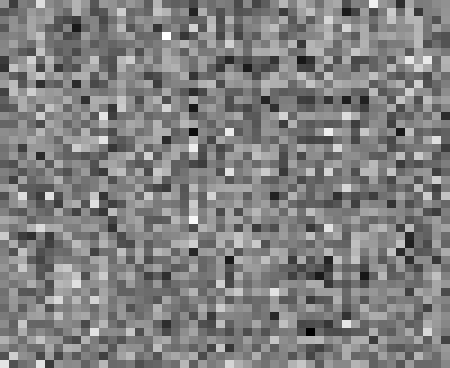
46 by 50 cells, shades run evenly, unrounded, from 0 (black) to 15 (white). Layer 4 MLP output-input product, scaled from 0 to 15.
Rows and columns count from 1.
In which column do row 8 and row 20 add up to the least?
34
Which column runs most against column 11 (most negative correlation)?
35
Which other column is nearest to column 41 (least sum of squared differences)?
26
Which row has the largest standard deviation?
8
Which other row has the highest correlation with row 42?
13
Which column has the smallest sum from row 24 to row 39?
46
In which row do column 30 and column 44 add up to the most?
22
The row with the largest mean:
43
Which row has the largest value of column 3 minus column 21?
25
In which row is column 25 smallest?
9
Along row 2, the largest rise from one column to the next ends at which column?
23
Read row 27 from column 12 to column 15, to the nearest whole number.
3 11 8 9
